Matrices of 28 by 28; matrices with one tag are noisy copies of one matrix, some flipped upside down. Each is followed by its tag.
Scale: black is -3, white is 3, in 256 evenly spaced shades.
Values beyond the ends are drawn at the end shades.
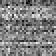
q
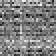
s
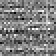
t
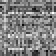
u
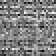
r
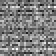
r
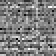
r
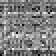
u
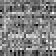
u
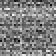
s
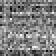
u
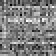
u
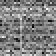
s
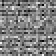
r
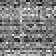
s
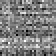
q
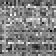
u
